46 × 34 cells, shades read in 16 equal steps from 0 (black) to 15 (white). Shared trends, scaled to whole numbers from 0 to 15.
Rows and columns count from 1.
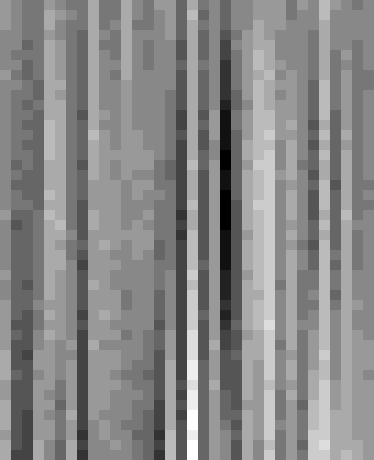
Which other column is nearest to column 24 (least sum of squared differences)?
5
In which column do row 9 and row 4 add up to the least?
21
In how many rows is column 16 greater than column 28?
21
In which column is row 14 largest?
25
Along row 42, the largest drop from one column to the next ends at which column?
19
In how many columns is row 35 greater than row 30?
13
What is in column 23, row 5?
9
